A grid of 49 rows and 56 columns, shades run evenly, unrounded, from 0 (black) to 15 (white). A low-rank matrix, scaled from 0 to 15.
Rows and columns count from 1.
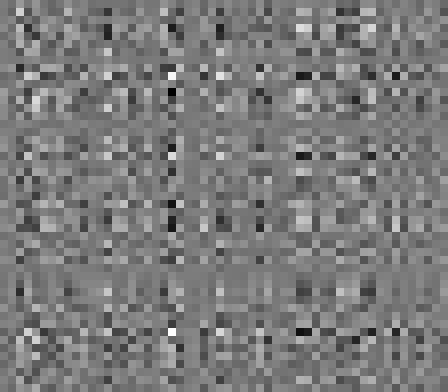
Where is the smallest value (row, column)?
12, 22
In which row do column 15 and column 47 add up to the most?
4
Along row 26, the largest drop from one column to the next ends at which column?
17
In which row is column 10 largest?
5
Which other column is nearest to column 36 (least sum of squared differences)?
40
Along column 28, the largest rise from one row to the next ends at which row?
42
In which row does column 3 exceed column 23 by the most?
2
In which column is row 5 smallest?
14
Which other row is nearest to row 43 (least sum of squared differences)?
13
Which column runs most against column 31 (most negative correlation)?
20
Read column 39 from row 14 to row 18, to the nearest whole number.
5 9 7 8 6
